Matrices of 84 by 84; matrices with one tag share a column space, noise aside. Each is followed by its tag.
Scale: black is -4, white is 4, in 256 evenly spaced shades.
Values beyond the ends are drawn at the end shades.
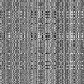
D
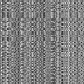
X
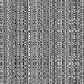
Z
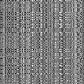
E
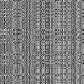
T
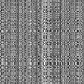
Z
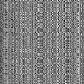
E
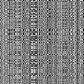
T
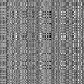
D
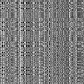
X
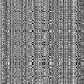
Z
